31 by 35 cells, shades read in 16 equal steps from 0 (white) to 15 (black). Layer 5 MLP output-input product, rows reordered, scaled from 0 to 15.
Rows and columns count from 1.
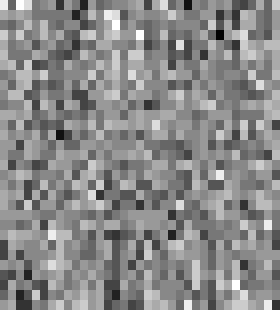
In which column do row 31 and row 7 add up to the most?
3
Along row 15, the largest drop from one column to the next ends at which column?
4
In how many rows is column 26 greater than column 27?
13
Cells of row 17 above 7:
14
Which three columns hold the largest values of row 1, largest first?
24, 11, 8
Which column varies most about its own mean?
15
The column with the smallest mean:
34
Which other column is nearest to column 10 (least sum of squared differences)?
16
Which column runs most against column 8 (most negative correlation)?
27
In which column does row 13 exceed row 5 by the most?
35
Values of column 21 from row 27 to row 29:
8 9 7
